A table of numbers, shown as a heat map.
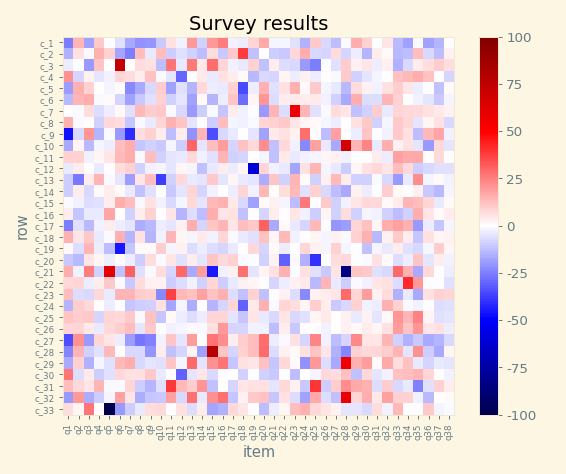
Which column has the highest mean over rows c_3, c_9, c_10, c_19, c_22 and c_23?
q28
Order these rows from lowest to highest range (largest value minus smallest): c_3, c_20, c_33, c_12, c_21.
c_20, c_12, c_3, c_33, c_21
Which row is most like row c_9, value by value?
c_19
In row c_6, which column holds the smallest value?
q18
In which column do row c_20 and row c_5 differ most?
q25
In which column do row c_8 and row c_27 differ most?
q1
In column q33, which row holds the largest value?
c_21
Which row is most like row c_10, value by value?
c_29
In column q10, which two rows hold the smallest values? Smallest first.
c_13, c_23
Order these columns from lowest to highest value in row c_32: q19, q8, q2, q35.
q8, q35, q19, q2
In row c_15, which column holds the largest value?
q24
